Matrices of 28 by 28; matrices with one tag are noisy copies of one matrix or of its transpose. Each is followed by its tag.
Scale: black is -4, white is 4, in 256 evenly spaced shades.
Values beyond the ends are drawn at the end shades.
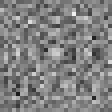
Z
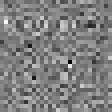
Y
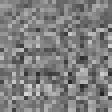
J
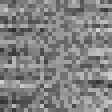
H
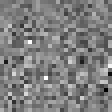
J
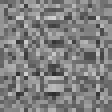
Z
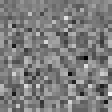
J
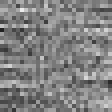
H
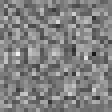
Z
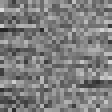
H
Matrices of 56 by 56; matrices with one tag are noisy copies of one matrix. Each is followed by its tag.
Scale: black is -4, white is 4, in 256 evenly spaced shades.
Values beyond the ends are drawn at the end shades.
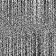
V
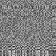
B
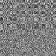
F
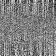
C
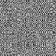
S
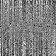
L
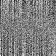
L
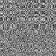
F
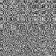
F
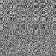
F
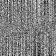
V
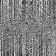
L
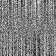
V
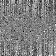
C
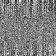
C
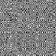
S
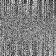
C
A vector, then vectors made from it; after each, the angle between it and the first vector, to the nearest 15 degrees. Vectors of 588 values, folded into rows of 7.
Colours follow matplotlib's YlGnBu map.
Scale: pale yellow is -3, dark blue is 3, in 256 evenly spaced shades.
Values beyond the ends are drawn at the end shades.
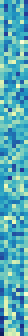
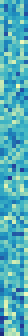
15 degrees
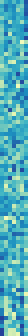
15 degrees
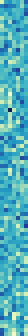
60 degrees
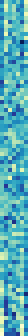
165 degrees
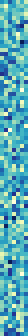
120 degrees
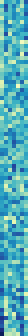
15 degrees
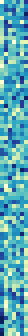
30 degrees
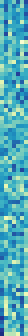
15 degrees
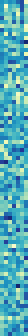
120 degrees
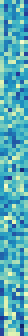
15 degrees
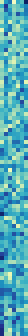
45 degrees
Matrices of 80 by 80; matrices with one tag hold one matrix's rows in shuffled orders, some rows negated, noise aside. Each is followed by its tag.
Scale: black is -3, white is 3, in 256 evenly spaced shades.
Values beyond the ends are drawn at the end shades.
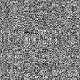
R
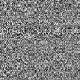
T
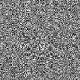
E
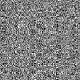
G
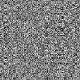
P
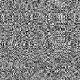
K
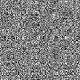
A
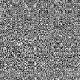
T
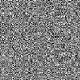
K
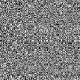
T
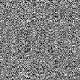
E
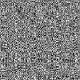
G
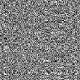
P
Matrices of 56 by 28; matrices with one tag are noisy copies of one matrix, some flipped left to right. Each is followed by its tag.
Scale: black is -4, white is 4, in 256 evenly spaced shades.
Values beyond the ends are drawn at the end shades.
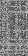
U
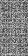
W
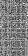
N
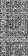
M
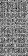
W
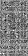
U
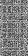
N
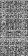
M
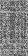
U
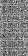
N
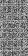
N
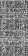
M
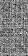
W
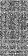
U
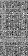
M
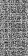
N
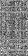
U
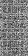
N
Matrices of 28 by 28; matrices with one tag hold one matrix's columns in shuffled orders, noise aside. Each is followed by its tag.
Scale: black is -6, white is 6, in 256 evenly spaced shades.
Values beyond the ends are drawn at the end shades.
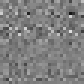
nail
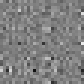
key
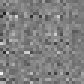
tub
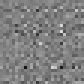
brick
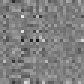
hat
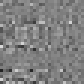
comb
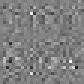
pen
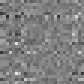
tub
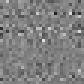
nail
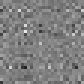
brick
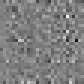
hat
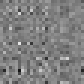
key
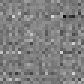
tub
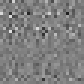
nail
